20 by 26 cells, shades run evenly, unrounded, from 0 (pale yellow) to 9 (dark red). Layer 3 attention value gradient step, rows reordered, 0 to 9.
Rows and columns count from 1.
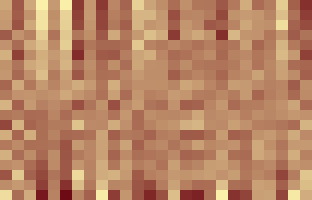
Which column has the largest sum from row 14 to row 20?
6
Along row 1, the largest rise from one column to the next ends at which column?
7
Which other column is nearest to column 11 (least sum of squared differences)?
18
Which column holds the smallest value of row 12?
17
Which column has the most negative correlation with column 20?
1
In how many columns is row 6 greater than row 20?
12
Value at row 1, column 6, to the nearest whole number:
0
